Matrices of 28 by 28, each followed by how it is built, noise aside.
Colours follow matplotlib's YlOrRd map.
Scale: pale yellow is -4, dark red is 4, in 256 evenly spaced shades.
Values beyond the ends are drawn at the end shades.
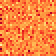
uneven columns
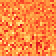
lower triangular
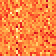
uneven columns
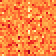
uneven columns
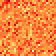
Hankel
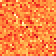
diagonal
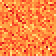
diagonal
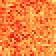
smooth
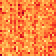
blocks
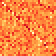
diagonal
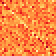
diagonal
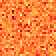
uneven columns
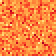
diagonal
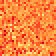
lower triangular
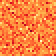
diagonal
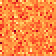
uneven columns
